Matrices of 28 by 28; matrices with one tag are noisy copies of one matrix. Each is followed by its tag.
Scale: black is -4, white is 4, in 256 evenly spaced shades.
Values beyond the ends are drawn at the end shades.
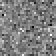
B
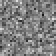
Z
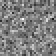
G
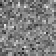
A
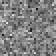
B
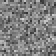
G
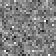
Z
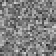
B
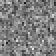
G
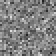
G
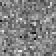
G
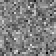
B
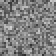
A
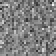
B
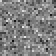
Z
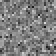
B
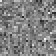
Z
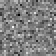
Z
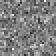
G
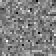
Z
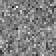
B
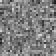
Z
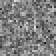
Z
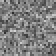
G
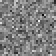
Z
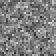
A
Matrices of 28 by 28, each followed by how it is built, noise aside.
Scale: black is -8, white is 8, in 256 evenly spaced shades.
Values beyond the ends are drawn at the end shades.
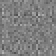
low rank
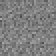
repeating columns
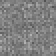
blocks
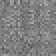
blocks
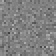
uneven rows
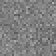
low rank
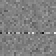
uneven rows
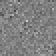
block diagonal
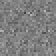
uneven rows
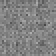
blocks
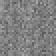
blocks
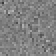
banded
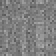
blocks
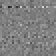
uneven rows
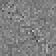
banded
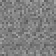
repeating columns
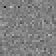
uneven rows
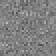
low rank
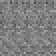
repeating columns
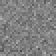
Hankel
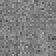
blocks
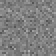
repeating columns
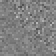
upper triangular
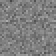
repeating columns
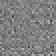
low rank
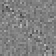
block diagonal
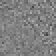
upper triangular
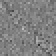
banded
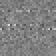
uneven rows
